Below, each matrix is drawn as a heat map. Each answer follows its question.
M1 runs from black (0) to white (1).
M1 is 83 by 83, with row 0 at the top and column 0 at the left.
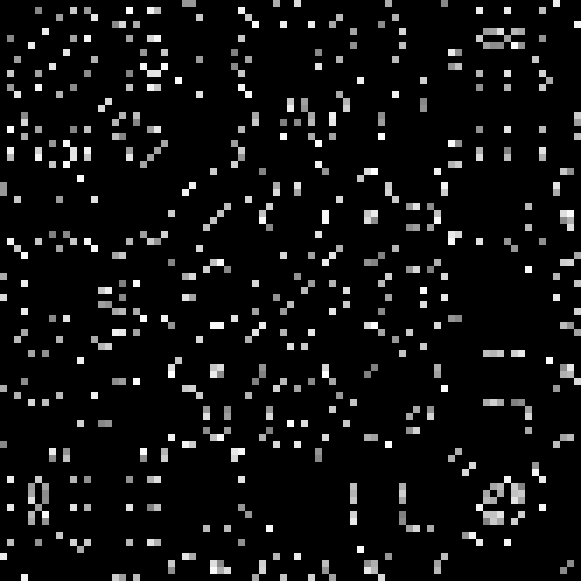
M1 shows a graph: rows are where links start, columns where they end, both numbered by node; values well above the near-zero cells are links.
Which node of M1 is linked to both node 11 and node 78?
node 51
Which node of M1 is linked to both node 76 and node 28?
node 8
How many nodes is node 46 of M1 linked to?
9
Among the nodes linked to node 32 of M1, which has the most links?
node 81
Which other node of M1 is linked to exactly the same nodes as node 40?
node 16
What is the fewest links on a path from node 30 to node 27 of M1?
7
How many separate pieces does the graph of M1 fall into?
4
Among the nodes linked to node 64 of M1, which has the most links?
node 34
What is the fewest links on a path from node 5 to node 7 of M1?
3
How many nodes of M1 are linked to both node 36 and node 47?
7
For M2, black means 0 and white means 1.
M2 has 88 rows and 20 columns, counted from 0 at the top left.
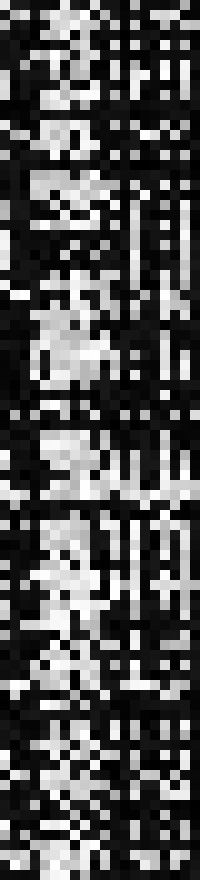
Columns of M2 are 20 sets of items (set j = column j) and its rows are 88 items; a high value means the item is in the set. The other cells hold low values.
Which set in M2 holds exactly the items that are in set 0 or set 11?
18
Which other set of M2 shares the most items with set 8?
5
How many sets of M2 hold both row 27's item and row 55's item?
7
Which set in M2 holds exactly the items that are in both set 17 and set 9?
12
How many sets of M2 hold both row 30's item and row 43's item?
5
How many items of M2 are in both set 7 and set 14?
6
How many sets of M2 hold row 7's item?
9
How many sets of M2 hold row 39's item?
1
